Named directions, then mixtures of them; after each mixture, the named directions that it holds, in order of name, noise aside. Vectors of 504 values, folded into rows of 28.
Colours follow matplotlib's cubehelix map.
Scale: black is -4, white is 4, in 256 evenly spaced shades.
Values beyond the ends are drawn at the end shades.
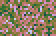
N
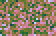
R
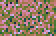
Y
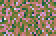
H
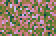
N, Y.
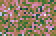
H, N, R.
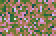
H, N, R.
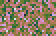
H, N, R.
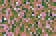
H.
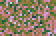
N, Y.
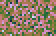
N, Y.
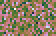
H.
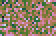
H, R.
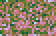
R.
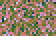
H.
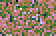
N, R, Y.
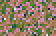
H, N.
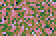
H.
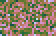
R.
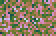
H, N, R.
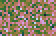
N, R.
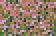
Y.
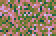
N.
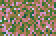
H.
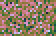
Y.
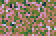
H, N, R.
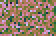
Y.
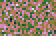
H, Y.
